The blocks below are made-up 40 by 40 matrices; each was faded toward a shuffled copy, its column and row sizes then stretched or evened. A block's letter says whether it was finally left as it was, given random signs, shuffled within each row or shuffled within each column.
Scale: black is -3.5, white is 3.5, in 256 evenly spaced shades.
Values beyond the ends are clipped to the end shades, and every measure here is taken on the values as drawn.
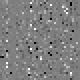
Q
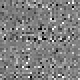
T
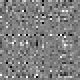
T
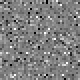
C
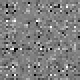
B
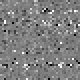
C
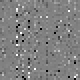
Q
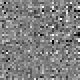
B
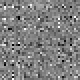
B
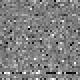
C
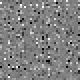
Q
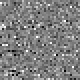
C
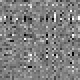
T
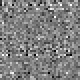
C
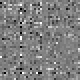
B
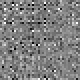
T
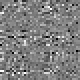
T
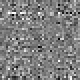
B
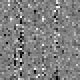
Q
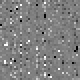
Q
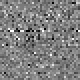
C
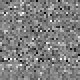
C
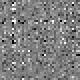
B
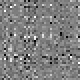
T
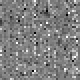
Q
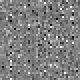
Q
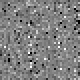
Q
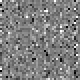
Q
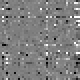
T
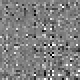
T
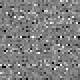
C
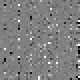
Q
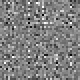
B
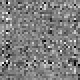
B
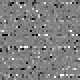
C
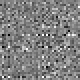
B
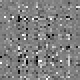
T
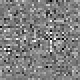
T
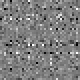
B
